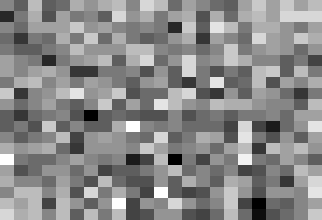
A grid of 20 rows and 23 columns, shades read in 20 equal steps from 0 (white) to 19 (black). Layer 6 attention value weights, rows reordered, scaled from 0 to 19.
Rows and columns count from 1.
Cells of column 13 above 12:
2
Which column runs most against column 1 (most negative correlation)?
10
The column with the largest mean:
15
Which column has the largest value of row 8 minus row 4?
14
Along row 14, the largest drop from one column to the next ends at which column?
20
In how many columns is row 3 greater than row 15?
6
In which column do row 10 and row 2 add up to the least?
23
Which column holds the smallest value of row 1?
11
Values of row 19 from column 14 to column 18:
8 11 9 4 14
